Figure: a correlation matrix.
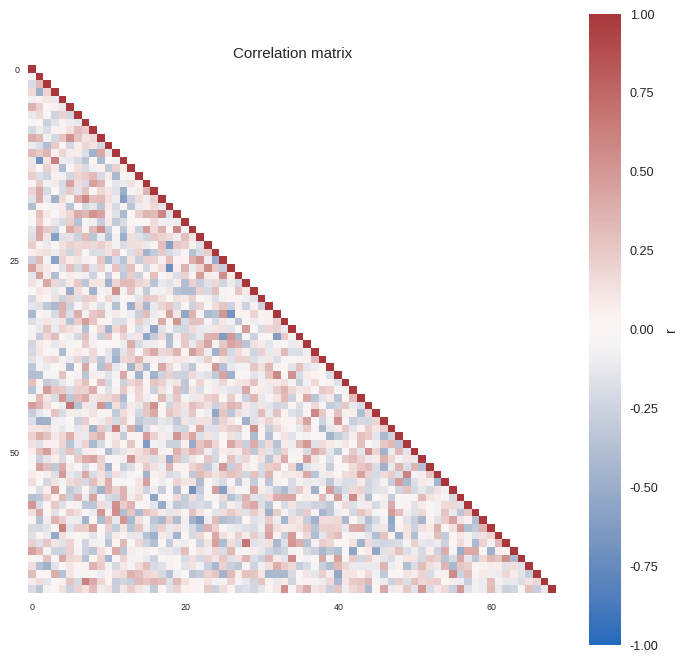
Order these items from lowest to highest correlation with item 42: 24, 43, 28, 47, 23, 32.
47, 23, 24, 32, 43, 28
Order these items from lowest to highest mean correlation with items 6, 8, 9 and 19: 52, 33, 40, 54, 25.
40, 52, 25, 54, 33
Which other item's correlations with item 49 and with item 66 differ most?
15
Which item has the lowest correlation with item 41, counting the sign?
59
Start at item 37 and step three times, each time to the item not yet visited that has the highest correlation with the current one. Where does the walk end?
44
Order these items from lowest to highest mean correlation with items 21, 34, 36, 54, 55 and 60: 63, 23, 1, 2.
63, 1, 2, 23
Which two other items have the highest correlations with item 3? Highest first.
12, 55
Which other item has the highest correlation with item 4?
60
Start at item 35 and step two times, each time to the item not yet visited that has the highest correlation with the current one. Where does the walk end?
23
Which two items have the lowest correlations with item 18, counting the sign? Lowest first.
26, 23
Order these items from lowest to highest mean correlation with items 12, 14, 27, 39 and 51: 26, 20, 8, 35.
20, 26, 35, 8
